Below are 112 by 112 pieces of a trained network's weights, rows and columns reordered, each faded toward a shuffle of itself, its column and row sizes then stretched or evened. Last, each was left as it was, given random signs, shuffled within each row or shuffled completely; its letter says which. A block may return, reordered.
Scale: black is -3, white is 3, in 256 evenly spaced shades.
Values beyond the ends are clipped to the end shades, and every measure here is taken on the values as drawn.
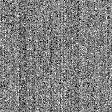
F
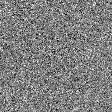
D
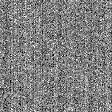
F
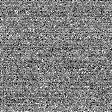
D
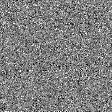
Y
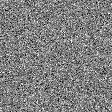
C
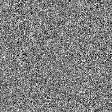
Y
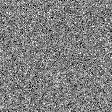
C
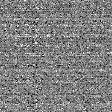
F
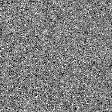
Y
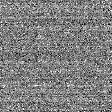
F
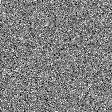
C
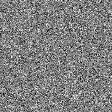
Y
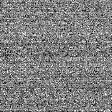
F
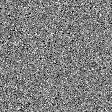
C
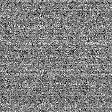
F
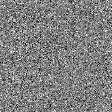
Y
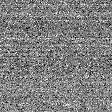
D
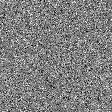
C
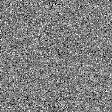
Y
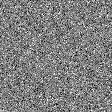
C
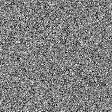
D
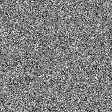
D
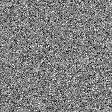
C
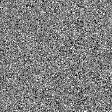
Y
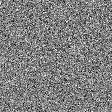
C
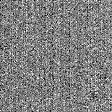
F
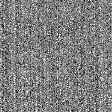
F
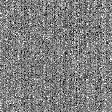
F
